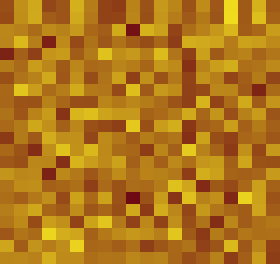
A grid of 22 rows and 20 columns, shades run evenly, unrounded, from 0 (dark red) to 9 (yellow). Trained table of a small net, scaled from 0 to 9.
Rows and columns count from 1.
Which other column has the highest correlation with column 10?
13
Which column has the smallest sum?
14
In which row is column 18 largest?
17
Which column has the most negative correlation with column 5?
3
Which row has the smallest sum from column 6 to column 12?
4
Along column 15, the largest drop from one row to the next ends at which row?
16
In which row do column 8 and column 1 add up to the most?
19
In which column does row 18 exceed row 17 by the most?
10
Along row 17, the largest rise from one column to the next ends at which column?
18
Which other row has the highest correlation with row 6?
11
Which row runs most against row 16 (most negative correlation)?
9
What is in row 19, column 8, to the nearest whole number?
8
